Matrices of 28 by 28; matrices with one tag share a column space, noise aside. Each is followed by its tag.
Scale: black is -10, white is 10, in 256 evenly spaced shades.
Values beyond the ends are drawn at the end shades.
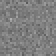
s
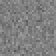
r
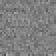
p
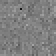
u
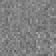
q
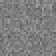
q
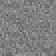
p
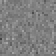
r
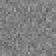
p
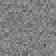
p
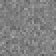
q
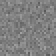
p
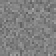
p
